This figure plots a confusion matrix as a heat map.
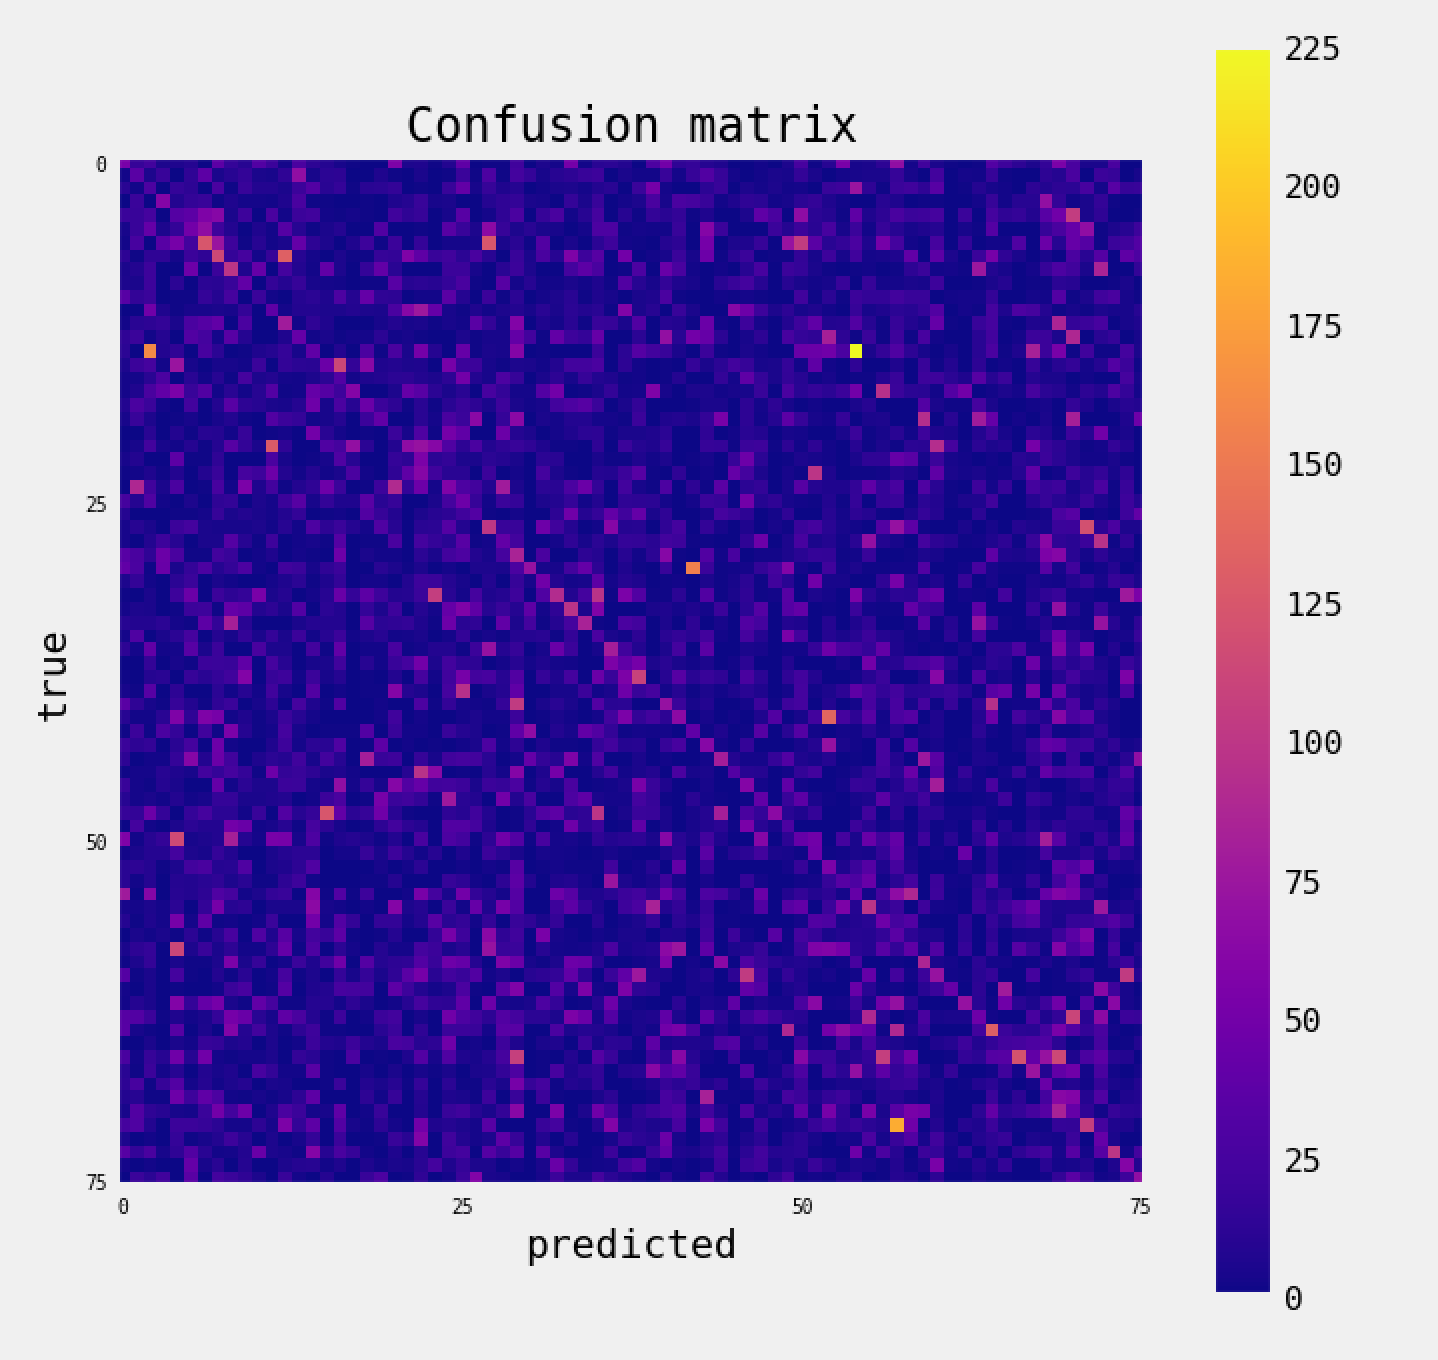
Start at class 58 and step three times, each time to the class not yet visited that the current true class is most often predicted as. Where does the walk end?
69
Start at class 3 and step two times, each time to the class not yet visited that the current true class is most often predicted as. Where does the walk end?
29
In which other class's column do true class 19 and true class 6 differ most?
27
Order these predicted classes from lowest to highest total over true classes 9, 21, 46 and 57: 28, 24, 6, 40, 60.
6, 40, 28, 24, 60
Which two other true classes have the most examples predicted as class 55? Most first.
63, 28
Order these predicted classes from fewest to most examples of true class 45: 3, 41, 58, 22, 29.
3, 41, 58, 29, 22
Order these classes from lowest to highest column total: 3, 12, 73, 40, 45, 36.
45, 3, 73, 36, 12, 40
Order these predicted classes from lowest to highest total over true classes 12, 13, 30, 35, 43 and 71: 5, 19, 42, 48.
48, 19, 5, 42
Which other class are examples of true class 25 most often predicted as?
46
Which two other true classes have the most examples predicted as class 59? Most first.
19, 44
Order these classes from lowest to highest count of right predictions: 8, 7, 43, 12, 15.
15, 43, 12, 8, 7
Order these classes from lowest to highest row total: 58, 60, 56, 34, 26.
26, 56, 34, 60, 58
